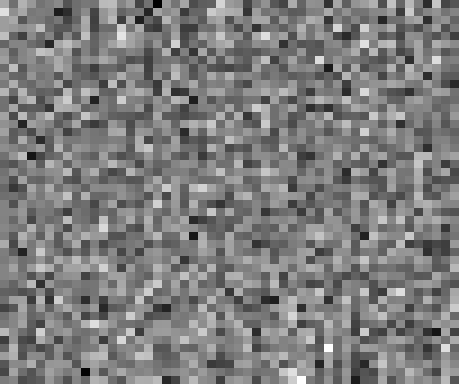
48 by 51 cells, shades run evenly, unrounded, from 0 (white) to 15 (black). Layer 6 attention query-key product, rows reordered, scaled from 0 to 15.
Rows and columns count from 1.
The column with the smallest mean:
24
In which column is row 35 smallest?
21
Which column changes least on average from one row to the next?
9
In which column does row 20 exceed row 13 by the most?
4
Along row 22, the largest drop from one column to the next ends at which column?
40
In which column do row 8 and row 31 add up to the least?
36
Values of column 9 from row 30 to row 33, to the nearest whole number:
7 5 8 4
